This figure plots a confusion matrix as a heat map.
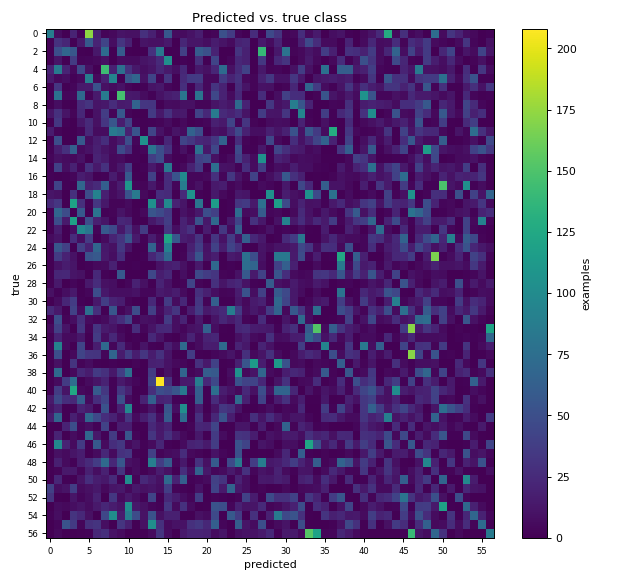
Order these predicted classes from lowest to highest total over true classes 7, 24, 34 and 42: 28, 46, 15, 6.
28, 46, 6, 15
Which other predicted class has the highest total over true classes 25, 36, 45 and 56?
46
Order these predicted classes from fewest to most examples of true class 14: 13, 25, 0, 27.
0, 25, 13, 27
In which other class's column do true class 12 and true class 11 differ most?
36
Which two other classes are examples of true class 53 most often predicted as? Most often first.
50, 10
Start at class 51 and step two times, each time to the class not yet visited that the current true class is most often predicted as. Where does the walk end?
15
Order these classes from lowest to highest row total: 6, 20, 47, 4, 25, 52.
47, 6, 52, 20, 4, 25
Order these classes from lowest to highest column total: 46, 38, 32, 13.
38, 32, 46, 13
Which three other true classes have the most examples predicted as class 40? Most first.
7, 35, 3
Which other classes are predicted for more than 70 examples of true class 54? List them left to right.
8, 10, 29
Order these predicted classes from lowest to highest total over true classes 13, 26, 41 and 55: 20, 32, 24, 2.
20, 32, 2, 24
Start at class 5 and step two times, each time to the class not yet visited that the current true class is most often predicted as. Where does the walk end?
31
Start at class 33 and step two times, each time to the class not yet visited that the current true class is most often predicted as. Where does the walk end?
1
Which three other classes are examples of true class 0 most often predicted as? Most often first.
5, 43, 49
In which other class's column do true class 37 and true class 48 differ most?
29
